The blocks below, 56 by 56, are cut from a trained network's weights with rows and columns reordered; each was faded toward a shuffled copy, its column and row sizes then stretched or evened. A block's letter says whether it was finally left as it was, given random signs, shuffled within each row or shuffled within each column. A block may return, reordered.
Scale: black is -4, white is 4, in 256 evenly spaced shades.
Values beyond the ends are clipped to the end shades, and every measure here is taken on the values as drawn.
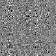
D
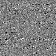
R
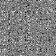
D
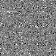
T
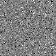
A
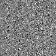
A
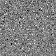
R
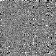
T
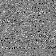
R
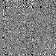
T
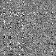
T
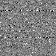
R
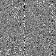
A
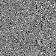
A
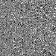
A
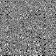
T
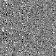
A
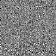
T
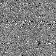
R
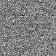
A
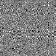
D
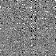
T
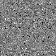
R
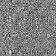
D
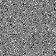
A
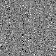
A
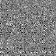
T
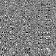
D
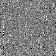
A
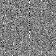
A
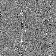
A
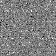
R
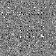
T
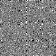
T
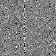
A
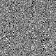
A
